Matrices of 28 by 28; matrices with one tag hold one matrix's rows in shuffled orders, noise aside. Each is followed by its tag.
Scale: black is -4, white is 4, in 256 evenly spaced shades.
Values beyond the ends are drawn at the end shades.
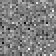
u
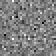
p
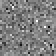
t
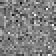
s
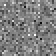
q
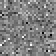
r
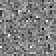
r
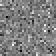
t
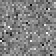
r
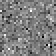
r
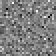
t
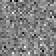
p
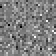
s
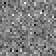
p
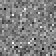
p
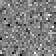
s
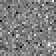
s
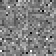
r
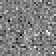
s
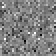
q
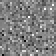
u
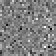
t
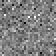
q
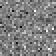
s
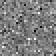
q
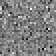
r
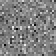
p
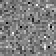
t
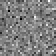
s
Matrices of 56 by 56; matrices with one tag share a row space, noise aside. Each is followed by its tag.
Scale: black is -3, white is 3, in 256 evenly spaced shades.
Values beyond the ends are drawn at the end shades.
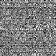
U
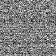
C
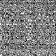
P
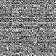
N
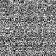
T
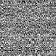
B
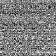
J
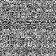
P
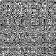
J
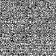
P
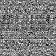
C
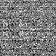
N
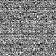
N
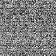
U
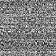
B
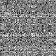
J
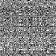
C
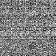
U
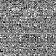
N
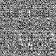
C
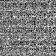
U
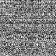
T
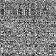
B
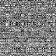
T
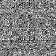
C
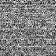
T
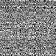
U
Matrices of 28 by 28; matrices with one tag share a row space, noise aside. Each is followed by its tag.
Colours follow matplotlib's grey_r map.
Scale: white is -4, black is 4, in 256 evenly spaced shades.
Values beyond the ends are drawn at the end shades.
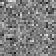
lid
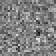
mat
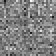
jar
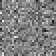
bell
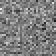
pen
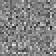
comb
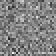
comb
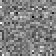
bell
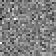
bell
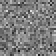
comb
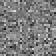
lid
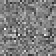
lid
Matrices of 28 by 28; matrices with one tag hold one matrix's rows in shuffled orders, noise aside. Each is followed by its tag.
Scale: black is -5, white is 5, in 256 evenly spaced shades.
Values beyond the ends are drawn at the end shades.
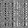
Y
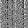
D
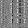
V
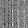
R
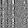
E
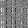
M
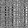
Y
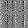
D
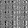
Y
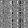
V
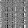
D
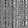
Y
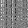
M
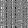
M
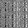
Y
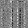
V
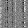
D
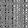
Y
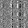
V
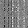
R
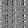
D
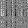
M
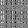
M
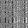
Y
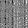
Y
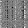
D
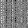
M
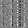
V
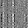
E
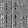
M
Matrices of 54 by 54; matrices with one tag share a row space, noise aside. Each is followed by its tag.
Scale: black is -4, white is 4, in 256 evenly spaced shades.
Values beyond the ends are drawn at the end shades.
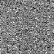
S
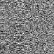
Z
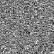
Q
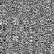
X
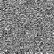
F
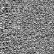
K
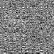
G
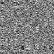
Z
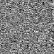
Q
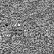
K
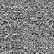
K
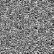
Q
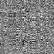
G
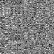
K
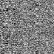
K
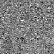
F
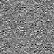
F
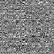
G
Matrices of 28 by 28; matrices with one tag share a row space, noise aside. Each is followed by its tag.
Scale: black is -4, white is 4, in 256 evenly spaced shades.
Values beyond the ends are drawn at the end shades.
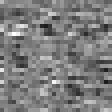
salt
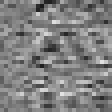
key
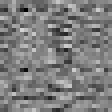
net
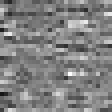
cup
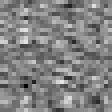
net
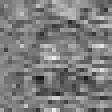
key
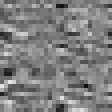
cup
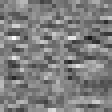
salt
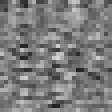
net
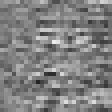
key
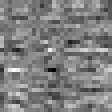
salt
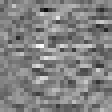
key
